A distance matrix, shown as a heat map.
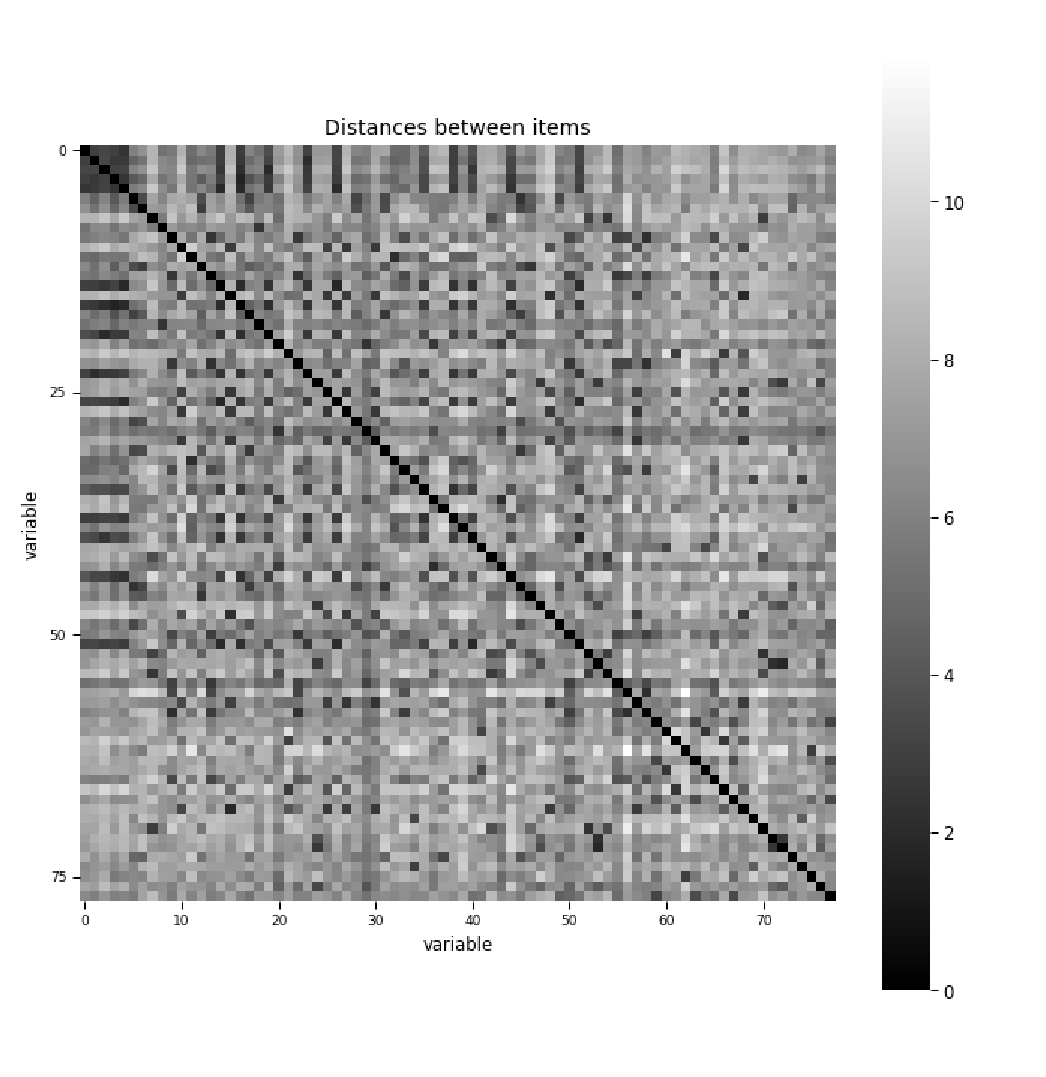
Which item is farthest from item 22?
62
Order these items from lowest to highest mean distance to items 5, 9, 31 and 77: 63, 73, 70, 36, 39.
73, 63, 36, 39, 70
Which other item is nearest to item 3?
16
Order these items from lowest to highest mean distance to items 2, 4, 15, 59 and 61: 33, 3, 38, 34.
3, 38, 33, 34
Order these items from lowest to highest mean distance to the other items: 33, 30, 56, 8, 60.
30, 8, 33, 60, 56
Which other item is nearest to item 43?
36
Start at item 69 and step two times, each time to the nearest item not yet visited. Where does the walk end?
74
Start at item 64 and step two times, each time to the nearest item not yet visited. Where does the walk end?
41
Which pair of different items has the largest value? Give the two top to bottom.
56, 62
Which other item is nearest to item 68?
15
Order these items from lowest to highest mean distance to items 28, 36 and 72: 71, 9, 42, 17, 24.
24, 71, 42, 17, 9
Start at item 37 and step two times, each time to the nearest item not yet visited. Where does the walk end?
45
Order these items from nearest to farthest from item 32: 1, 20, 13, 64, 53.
1, 13, 20, 53, 64
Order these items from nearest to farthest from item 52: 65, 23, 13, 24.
24, 23, 13, 65
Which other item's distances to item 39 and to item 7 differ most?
54
